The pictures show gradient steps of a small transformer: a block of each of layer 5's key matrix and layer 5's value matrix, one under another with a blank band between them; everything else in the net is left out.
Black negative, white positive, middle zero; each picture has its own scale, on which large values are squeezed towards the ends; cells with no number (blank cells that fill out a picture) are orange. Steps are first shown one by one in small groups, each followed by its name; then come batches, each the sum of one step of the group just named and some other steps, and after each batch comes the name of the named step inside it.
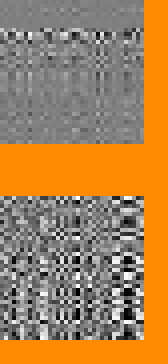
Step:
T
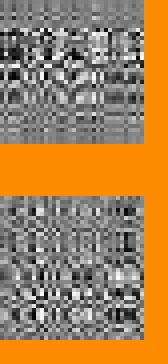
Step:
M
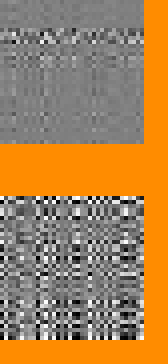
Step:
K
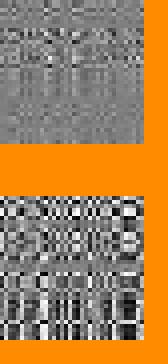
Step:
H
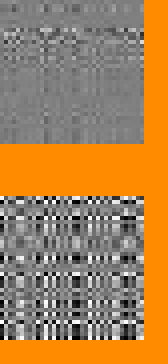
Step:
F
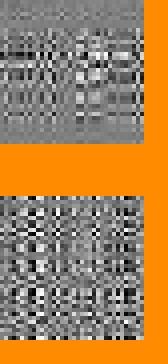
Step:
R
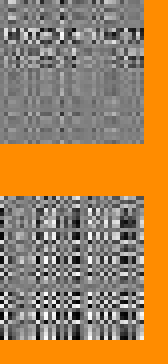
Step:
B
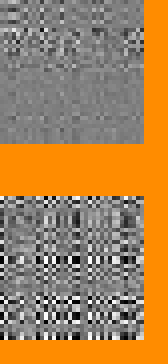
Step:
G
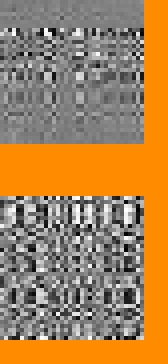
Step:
R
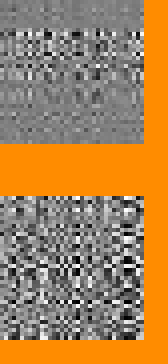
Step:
T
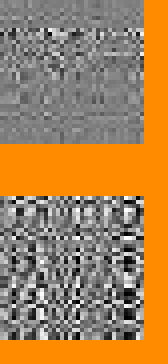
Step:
T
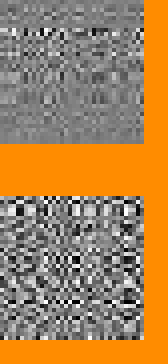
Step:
G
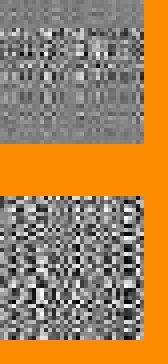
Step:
R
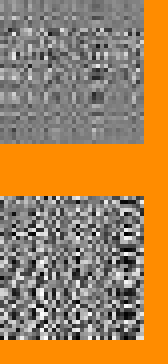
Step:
K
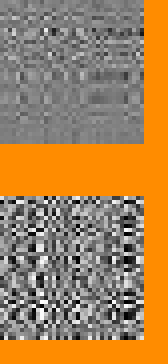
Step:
F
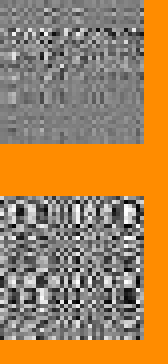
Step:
H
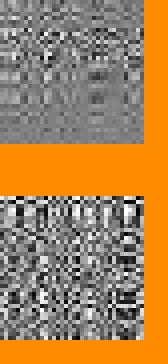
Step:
B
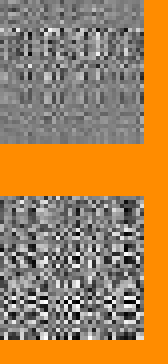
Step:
G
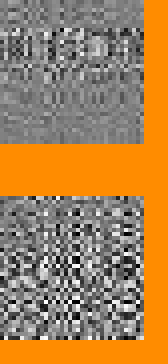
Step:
G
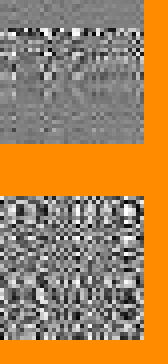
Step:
K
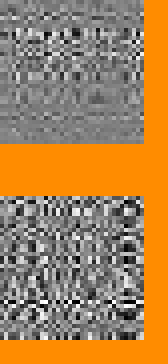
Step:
G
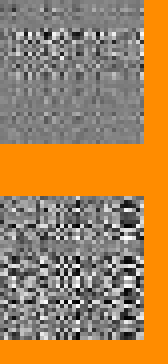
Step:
T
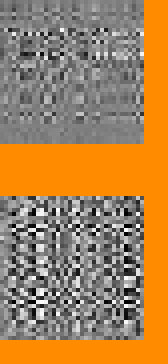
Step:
R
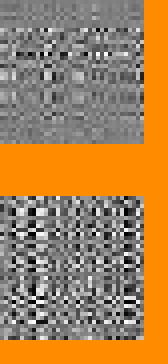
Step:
R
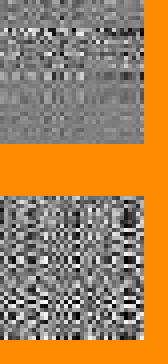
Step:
B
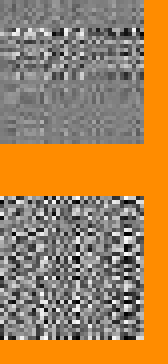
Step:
F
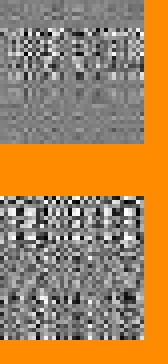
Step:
K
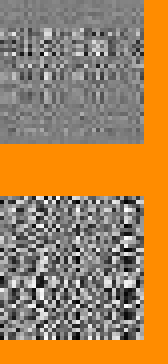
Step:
K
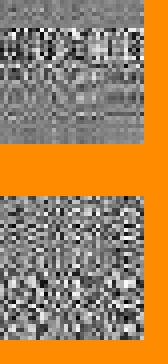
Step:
M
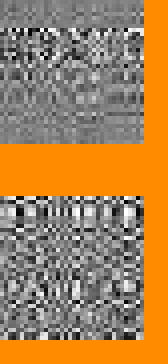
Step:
M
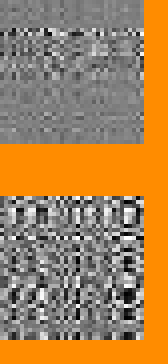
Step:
T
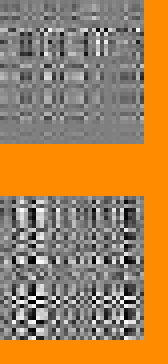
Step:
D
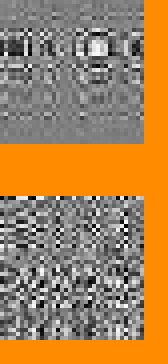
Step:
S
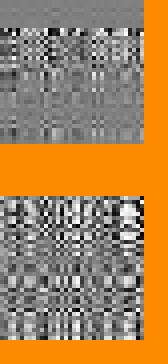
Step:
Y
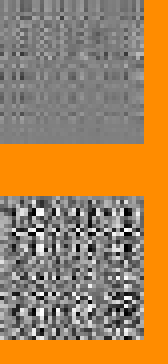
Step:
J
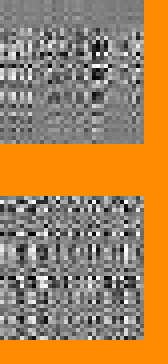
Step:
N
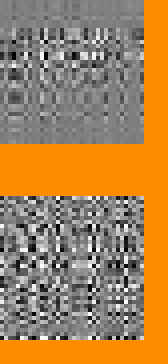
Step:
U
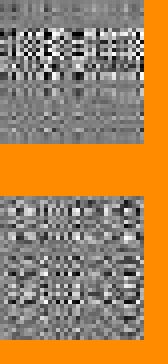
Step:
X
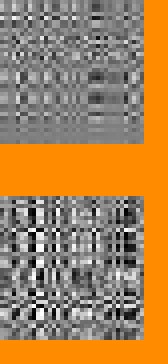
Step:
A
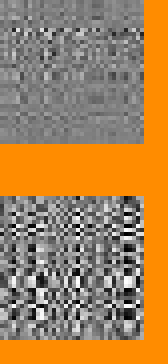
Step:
A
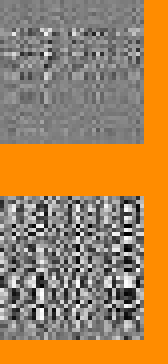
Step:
J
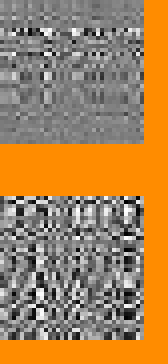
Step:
A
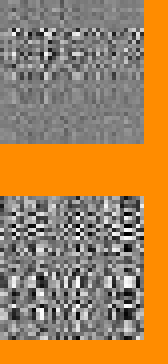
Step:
J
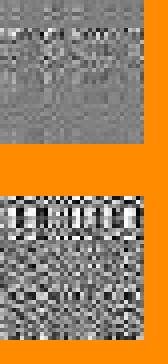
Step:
U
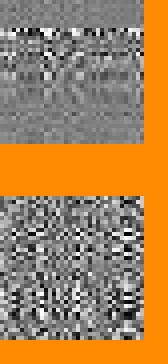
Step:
J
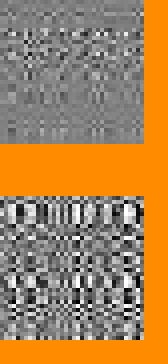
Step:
Y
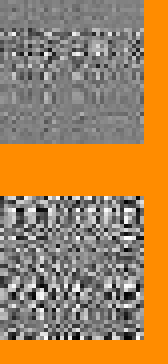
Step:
S
